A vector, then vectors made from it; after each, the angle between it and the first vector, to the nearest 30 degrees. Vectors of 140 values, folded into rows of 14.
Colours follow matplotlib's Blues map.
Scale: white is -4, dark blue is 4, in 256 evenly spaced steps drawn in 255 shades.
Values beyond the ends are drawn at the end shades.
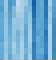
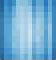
60 degrees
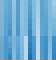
90 degrees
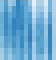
150 degrees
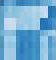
90 degrees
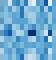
90 degrees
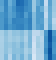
120 degrees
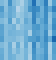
30 degrees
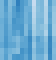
150 degrees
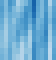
30 degrees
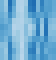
60 degrees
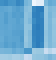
90 degrees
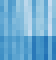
60 degrees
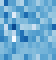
90 degrees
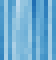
30 degrees
